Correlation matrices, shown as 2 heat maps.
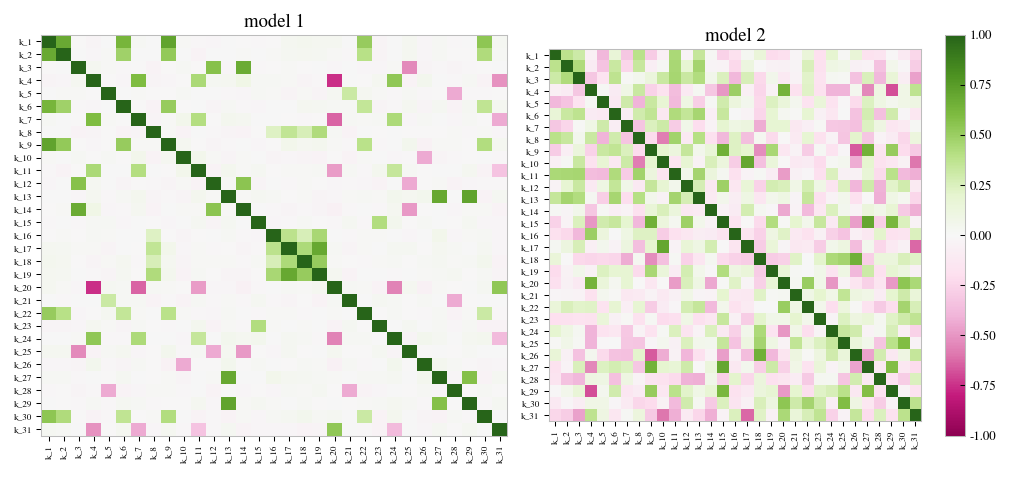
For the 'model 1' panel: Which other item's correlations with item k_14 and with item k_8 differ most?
k_3
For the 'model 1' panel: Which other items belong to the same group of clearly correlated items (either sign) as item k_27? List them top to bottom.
k_13, k_29
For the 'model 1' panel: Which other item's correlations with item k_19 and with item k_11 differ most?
k_17
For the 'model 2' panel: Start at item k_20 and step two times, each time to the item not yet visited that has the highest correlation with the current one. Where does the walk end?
k_16
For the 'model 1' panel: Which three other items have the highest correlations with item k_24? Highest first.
k_4, k_7, k_11
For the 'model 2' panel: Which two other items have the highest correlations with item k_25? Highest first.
k_30, k_18
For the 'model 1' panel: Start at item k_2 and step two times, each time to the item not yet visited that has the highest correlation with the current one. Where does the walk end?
k_9
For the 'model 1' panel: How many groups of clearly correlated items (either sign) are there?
8
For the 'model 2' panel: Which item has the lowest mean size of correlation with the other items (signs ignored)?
k_21
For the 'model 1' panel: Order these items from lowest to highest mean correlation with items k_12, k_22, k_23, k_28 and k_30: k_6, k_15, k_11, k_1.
k_11, k_15, k_6, k_1
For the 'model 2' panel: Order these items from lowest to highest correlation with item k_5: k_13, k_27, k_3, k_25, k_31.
k_13, k_3, k_25, k_31, k_27
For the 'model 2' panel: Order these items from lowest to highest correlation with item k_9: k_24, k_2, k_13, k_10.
k_24, k_2, k_13, k_10
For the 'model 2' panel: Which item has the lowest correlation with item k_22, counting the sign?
k_14
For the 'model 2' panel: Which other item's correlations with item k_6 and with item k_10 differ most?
k_8
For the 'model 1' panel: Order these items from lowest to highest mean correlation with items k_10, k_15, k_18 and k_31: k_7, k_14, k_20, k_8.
k_7, k_14, k_8, k_20
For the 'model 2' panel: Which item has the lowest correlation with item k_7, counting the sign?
k_18
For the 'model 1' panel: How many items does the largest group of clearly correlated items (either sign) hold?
6
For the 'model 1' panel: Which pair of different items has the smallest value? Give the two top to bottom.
k_4, k_20
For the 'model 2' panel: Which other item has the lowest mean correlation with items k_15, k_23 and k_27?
k_4
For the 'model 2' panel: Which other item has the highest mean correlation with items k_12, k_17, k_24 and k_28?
k_10
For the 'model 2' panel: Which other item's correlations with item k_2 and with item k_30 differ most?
k_11
